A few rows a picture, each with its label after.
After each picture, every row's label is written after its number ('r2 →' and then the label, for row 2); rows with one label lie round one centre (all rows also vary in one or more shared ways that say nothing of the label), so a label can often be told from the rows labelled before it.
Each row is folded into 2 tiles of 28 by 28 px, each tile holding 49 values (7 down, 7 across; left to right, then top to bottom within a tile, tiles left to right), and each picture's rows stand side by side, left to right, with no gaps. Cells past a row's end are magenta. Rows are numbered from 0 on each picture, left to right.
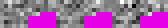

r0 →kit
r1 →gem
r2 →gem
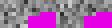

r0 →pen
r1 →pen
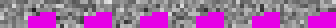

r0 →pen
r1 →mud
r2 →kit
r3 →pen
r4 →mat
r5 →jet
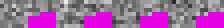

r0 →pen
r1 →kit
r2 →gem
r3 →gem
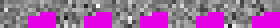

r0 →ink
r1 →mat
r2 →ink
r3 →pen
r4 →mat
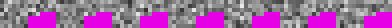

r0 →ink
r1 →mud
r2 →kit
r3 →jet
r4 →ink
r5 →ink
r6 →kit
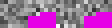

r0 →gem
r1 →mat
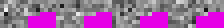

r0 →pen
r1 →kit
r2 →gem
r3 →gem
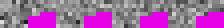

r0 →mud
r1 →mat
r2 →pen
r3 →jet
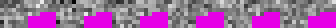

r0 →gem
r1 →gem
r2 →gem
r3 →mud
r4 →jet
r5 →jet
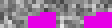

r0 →mat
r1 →gem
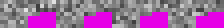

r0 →jet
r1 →ink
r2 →mat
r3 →pen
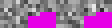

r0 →ink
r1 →mat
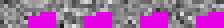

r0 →gem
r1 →kit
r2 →jet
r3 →mat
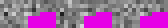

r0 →pen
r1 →pen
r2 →pen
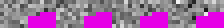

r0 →jet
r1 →pen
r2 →mat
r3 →gem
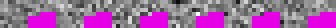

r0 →mud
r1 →jet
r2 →ink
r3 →mud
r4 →jet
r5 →gem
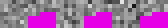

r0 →jet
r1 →mat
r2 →gem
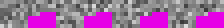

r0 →mat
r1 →kit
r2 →jet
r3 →kit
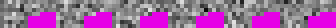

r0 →gem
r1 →kit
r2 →jet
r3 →pen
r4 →mat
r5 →gem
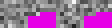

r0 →mat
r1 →pen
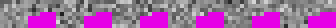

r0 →pen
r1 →pen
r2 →mat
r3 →pen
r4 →gem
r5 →mud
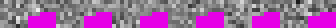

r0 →ink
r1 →mat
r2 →mat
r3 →jet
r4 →pen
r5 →pen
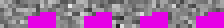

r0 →jet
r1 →pen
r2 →mud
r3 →jet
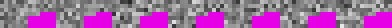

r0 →ink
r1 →mat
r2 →kit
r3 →ink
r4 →mud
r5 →kit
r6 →gem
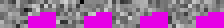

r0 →mud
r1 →kit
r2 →ink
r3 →mat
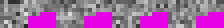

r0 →ink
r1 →gem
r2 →ink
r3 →mat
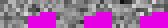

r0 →pen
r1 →mud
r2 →mud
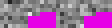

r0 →mud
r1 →pen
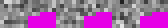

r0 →kit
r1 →kit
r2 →mat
